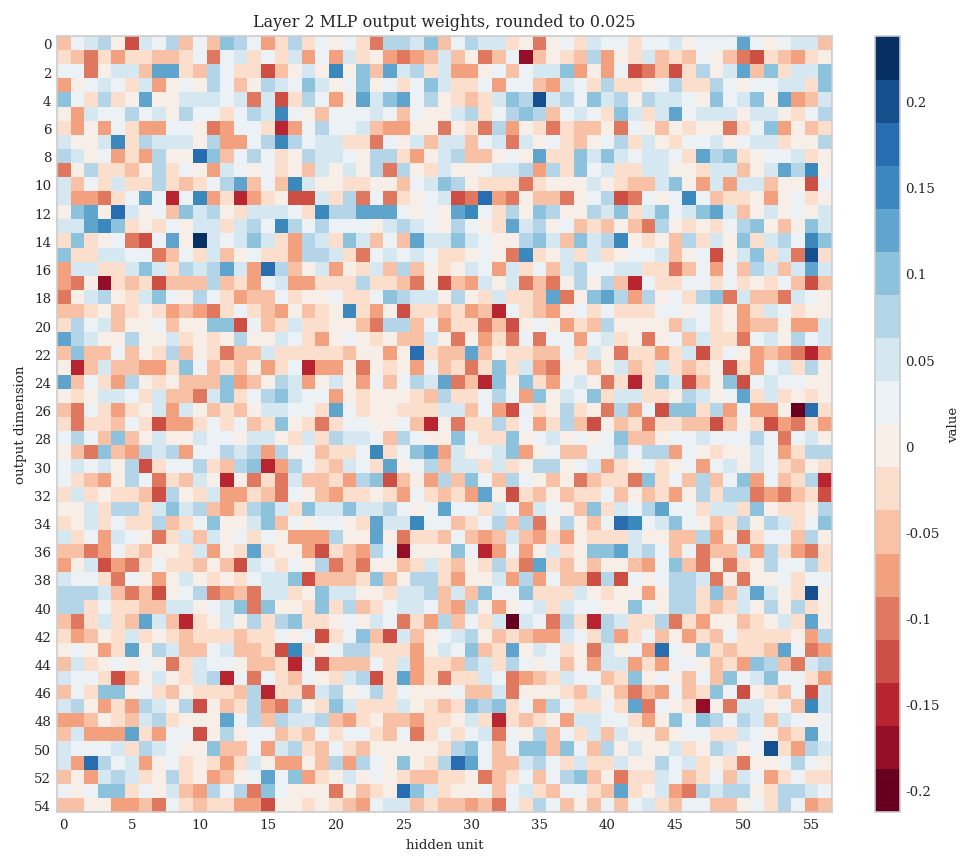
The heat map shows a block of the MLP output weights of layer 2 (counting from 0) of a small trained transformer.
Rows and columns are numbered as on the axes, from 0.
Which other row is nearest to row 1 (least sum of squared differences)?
19
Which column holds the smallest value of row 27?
27
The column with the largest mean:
55
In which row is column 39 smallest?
41
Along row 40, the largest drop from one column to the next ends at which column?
14
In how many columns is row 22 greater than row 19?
20
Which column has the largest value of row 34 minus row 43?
26
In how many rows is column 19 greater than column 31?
27
